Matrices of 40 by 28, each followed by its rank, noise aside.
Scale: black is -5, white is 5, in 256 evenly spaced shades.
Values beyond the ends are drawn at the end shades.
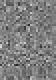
six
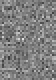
six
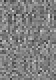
eight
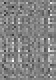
three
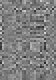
four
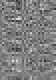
four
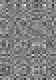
three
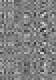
three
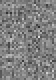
eight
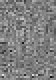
eight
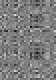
three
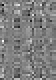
three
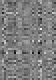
three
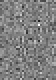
eight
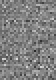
eight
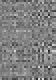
three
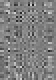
three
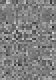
four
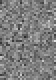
eight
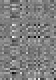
three
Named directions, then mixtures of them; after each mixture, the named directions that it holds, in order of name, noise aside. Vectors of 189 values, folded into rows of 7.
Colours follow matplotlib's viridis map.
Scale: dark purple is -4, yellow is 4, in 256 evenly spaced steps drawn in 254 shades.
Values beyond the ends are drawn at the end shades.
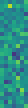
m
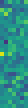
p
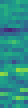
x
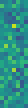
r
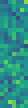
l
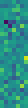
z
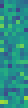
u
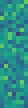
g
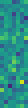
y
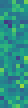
g, l, z.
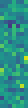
g, l, z.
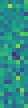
m.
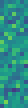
g, r, u.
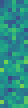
l, u, z.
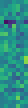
g, r, z.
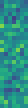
r, u.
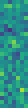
m, x.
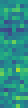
x, z.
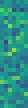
l, p, z.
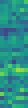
l, x.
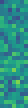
l, r, u.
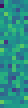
p, u, y.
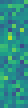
g, m, r.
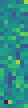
l, m, y.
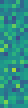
r, u.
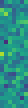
p.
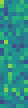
p, u.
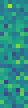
l, m, u.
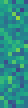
l, r.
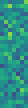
g, m, z.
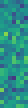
u, y, z.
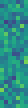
m, y, z.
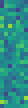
u.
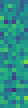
r, u, z.
